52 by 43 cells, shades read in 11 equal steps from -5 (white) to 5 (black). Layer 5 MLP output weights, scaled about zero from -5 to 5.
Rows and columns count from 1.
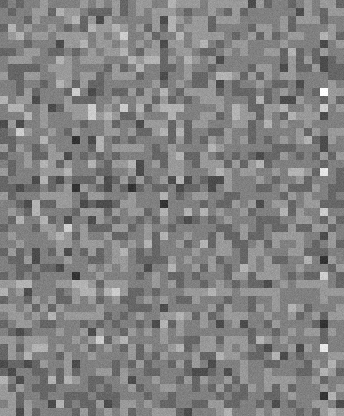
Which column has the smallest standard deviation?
40
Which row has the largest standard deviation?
12
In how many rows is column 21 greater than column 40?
17
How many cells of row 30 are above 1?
1
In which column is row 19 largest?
41
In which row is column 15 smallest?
37
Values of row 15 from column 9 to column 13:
0 -1 -1 -3 -1
